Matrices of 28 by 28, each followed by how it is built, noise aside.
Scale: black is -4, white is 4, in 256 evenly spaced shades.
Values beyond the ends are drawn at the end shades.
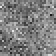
smooth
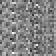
repeating rows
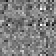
low rank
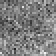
smooth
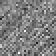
Hankel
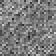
Hankel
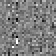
uneven columns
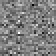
low rank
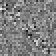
banded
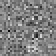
low rank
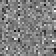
uneven columns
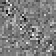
banded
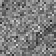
Hankel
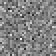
repeating rows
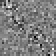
banded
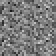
repeating rows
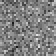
repeating rows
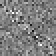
banded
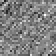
Hankel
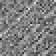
Hankel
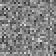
repeating rows
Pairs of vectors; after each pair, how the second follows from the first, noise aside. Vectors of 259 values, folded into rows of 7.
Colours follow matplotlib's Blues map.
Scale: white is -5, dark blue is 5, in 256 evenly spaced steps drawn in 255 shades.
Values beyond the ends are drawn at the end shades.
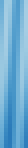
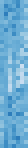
wrapped around, negated, partly zeroed.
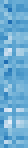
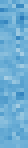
wrapped around, negated, shrunk.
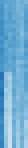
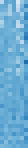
reversed, partly zeroed.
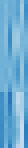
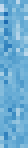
reversed, negated, partly zeroed.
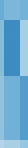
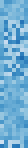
sign-scrambled.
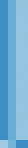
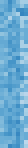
wrapped around, negated, partly zeroed.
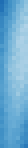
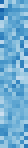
sign-scrambled.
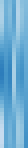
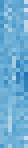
reversed, partly zeroed.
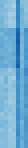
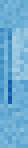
reversed, partly zeroed.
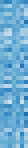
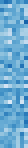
copied.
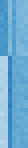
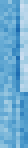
reversed.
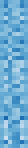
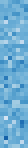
negated, partly zeroed.
